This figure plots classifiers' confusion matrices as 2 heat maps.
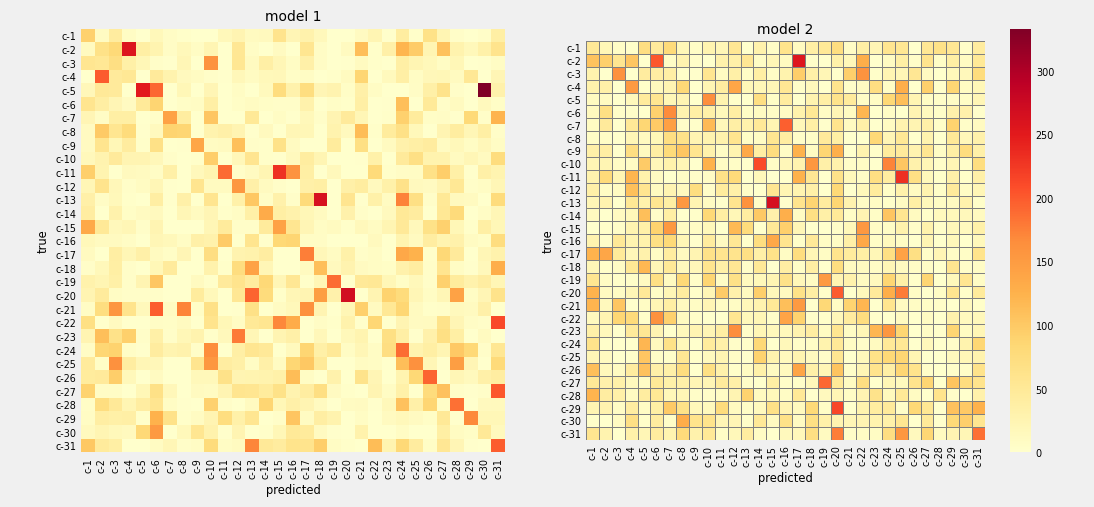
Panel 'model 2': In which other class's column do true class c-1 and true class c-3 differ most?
c-22
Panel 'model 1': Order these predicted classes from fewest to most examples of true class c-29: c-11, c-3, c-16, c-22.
c-22, c-3, c-11, c-16
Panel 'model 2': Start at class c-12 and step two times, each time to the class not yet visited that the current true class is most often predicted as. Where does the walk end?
c-25
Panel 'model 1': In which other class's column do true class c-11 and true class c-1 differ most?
c-15
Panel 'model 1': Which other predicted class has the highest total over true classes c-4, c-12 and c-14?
c-2
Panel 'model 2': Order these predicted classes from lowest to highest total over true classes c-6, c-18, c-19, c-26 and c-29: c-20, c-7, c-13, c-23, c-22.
c-13, c-23, c-22, c-7, c-20
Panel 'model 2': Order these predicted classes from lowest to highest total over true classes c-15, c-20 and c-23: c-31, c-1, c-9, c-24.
c-9, c-31, c-1, c-24
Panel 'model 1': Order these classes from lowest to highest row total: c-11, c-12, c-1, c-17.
c-1, c-12, c-17, c-11
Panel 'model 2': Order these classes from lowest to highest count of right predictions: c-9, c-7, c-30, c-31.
c-9, c-30, c-7, c-31
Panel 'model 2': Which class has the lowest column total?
c-28
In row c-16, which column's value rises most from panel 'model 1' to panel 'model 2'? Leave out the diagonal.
c-22
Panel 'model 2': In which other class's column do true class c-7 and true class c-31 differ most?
c-16
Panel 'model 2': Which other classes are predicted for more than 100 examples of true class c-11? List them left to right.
c-4, c-17, c-25
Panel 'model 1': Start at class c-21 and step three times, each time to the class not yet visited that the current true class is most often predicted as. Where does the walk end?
c-10
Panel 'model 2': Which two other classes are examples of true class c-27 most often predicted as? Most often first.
c-19, c-29
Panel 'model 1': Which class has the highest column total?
c-24
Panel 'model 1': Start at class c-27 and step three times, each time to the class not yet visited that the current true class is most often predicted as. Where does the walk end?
c-18
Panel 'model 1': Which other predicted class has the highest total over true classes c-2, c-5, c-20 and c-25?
c-30
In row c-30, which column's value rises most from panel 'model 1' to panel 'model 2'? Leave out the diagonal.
c-8
